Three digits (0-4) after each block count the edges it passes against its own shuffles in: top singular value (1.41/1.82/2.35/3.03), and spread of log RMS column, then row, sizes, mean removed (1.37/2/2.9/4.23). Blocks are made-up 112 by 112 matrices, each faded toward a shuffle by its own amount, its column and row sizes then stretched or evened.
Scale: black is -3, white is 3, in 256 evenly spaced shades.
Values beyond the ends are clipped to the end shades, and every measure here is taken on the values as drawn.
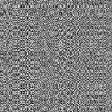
4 3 1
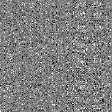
2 3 1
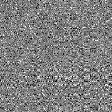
3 0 2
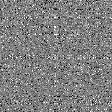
2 0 2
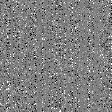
1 3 0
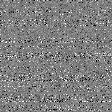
0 0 3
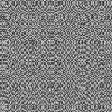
4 1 2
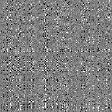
3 3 2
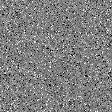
0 1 0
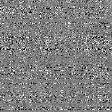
0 2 4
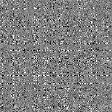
2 3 3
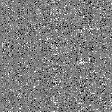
2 2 1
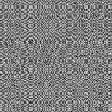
4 2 2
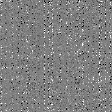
1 3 1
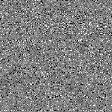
2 0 2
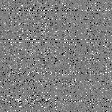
2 2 3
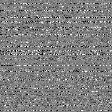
0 0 4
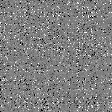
1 2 2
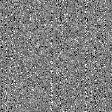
1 3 0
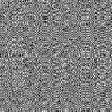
4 1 0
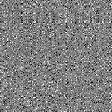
3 1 1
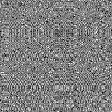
4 0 1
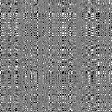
4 4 3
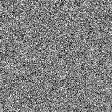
1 0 0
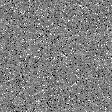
0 1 0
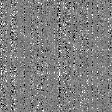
1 4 1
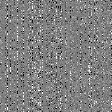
1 4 1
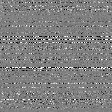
3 0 4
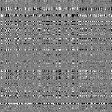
4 3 4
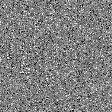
0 1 0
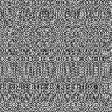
4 0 3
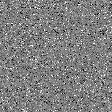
1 0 1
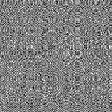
4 0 0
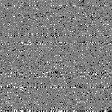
3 1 3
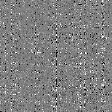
1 3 2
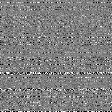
3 1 4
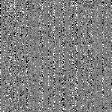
1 4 1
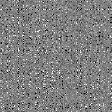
2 3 2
